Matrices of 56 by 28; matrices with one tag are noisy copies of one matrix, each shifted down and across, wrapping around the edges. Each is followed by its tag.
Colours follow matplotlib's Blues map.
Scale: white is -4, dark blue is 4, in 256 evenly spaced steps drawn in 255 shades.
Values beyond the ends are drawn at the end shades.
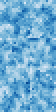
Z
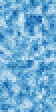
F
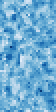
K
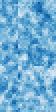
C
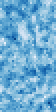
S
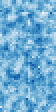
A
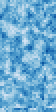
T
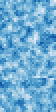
F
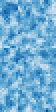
F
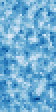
A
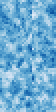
C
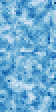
T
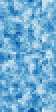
K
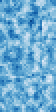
K
